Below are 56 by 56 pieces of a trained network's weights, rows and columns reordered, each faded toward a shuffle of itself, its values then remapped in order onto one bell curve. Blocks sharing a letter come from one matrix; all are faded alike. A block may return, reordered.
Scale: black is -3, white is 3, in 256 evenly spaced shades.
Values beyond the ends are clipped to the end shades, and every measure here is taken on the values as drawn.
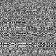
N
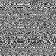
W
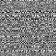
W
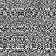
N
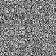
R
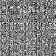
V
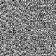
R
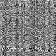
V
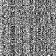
V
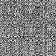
V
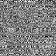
N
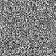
R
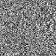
R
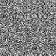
R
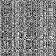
V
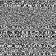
N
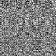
R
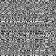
N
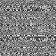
N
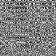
N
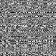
N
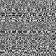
N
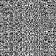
V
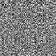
R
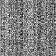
V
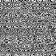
W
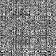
V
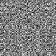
R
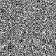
R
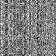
V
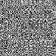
R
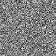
R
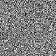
R
